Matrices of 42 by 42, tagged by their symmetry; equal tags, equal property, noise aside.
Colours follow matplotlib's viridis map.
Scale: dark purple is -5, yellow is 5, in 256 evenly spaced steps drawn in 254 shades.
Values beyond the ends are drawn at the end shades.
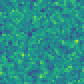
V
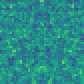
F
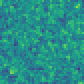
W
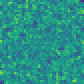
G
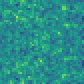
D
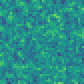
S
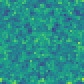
F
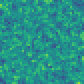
W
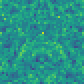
F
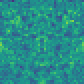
F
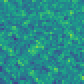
W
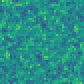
G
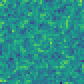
V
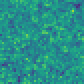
W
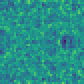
D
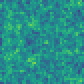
D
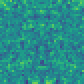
F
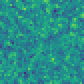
S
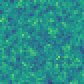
V
